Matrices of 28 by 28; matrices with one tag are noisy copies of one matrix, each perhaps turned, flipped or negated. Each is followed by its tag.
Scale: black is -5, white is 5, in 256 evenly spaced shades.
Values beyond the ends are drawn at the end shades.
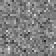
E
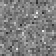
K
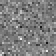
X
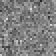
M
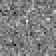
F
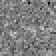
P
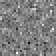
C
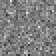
C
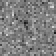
P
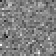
M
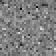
X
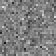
P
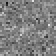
P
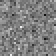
F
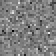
K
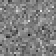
F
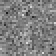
P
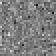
C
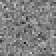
K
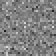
E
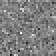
C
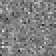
M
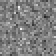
F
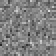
F
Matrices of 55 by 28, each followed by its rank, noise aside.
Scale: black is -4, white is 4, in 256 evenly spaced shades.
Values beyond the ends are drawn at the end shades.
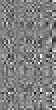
three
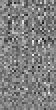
five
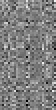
three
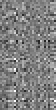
three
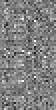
six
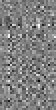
three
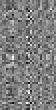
four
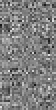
five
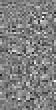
five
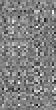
three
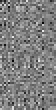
five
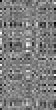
three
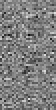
six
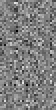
five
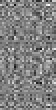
four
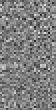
four
